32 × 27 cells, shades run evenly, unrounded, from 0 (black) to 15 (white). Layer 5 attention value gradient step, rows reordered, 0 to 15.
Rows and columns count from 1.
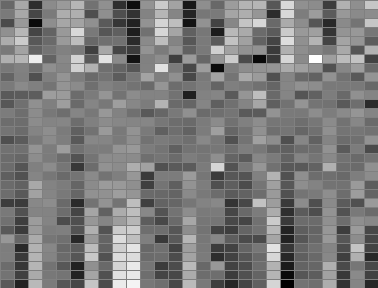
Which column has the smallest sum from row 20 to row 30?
21
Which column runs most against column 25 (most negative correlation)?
10
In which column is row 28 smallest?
2
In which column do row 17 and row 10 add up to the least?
27
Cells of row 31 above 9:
7
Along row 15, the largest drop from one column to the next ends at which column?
17
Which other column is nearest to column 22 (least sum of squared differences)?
15
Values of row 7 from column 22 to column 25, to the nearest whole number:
8 15 9 11
